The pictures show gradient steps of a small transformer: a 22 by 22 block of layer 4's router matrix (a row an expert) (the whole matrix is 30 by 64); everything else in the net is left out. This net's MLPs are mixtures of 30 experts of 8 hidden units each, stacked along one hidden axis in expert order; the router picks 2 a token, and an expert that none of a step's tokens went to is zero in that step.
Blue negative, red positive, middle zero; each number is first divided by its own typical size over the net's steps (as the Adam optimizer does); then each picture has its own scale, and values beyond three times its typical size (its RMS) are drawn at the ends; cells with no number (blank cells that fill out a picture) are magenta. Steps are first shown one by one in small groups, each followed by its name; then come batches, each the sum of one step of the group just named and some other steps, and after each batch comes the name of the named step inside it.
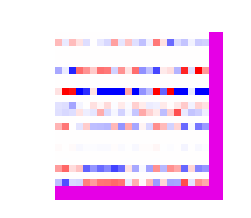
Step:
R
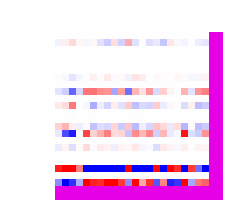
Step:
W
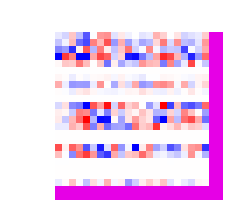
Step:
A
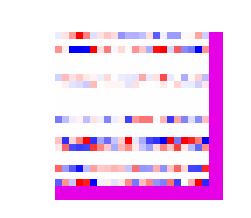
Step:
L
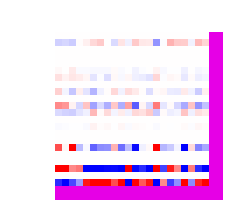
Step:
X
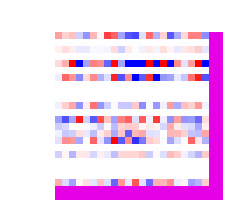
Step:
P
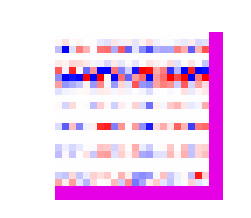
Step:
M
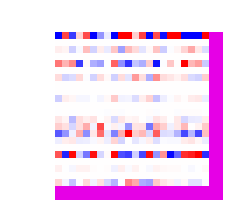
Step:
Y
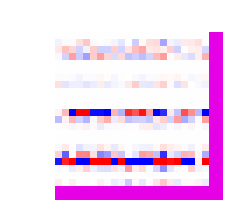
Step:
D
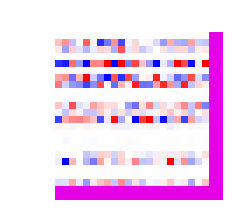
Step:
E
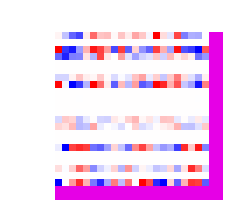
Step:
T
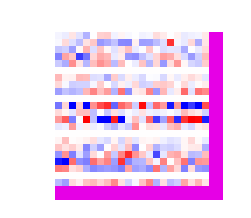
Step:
A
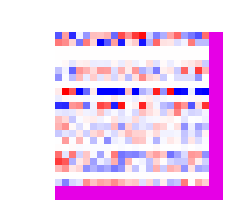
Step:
R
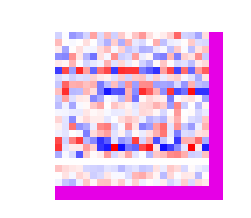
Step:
R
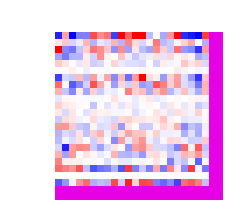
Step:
T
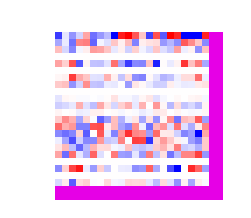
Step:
Y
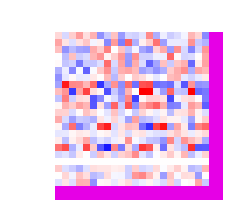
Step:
L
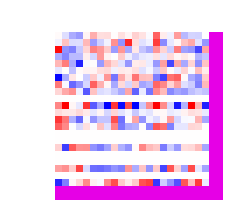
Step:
T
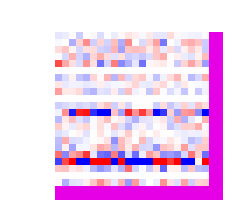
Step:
D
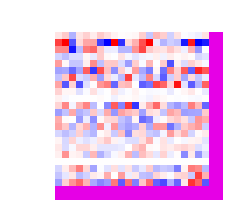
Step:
T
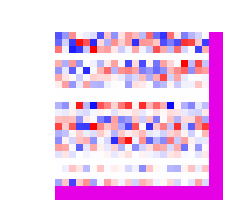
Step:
L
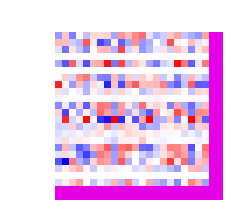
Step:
E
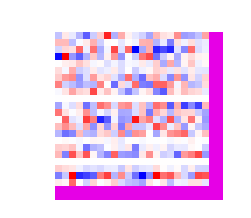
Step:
A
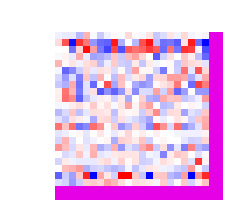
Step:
R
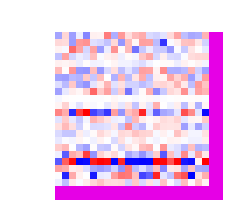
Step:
D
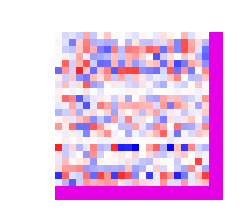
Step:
X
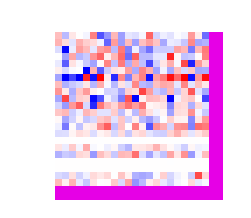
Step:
M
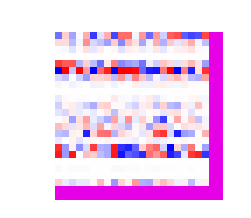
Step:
Y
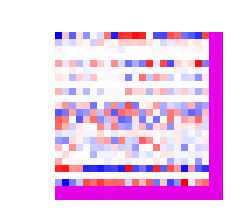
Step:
X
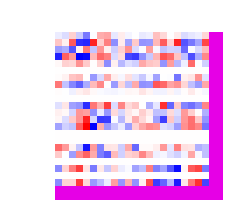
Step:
A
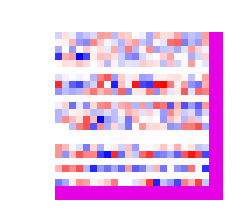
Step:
A
